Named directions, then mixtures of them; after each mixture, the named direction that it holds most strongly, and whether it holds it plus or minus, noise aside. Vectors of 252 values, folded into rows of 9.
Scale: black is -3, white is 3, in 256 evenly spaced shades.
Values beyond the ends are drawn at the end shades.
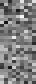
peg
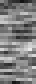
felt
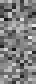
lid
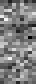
lid, minus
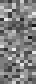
lid, minus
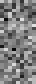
lid, plus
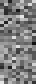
peg, plus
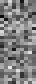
lid, plus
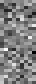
lid, plus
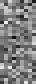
peg, minus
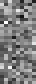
peg, minus
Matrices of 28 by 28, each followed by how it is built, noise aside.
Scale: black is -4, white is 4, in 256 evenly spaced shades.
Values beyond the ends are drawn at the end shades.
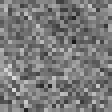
Toeplitz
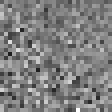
lower triangular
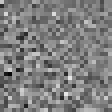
lower triangular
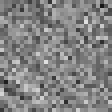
Toeplitz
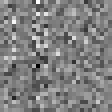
uneven columns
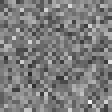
Toeplitz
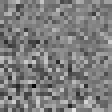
lower triangular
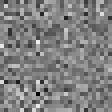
low rank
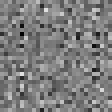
low rank
